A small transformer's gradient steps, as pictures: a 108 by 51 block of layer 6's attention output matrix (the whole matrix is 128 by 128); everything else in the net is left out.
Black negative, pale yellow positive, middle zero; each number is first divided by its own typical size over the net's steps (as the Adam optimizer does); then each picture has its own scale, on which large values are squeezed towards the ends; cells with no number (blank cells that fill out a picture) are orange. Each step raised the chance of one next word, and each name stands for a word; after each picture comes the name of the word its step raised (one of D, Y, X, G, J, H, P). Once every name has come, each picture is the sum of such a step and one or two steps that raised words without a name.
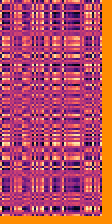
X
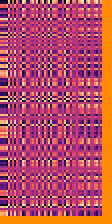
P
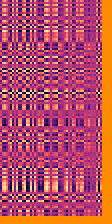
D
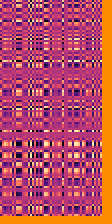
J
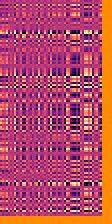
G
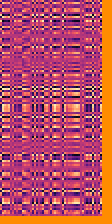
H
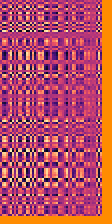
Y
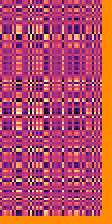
G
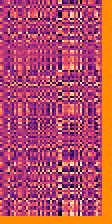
G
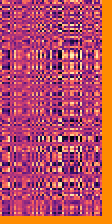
Y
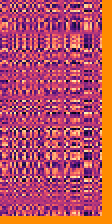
J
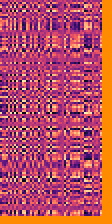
H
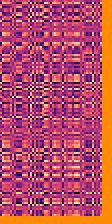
H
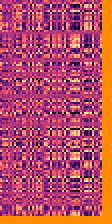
X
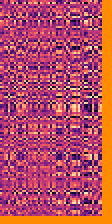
H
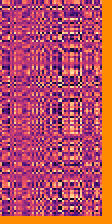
G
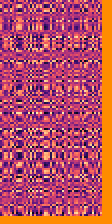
J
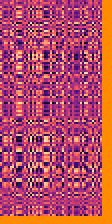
Y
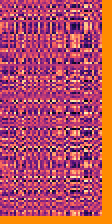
G
